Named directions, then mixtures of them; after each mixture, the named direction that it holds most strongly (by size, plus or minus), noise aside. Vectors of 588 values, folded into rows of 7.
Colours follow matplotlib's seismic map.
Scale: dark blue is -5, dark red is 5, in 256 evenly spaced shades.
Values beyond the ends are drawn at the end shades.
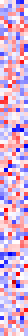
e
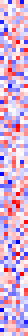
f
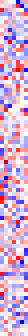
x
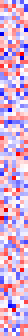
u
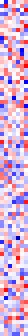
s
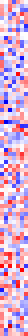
e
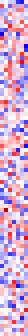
e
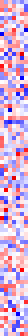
u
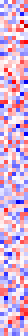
s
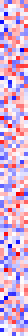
f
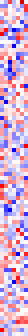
f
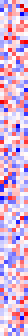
x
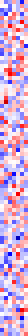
e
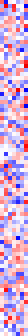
s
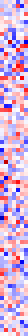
x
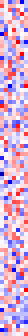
f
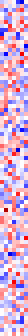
e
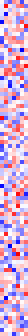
f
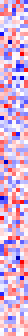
x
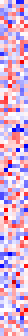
e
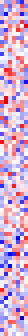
e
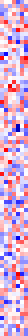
e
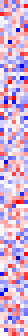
s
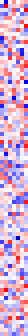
s
